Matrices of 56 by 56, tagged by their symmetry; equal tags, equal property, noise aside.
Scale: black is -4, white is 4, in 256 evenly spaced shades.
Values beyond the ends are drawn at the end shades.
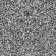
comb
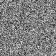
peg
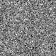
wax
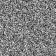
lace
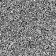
peg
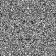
comb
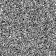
lace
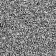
lace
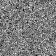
peg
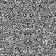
comb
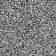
peg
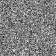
wax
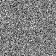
lace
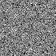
peg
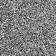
lace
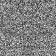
comb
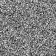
peg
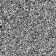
peg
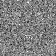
comb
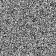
wax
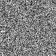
lace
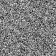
peg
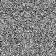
comb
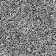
peg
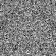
comb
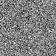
peg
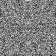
comb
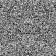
comb
